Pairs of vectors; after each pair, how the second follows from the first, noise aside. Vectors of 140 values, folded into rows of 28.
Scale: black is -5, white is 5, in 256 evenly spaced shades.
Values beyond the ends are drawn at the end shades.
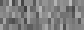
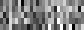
reversed, negated, scaled up.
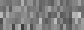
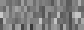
copied.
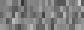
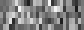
wrapped around, negated, scaled up.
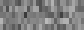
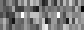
reversed, negated, scaled up.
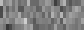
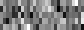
reversed, negated, scaled up.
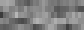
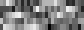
wrapped around, negated, scaled up.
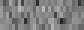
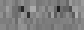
reversed, partly zeroed.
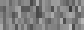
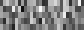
wrapped around, negated, scaled up.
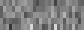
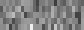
copied.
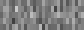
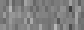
reversed, partly zeroed.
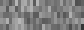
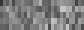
reversed.
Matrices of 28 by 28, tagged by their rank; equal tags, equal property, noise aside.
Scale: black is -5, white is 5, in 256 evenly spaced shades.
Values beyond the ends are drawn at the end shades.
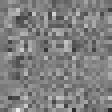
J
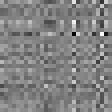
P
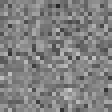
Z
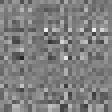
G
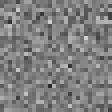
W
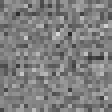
Z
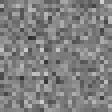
Z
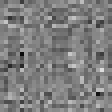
J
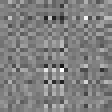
P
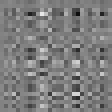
P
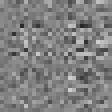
J
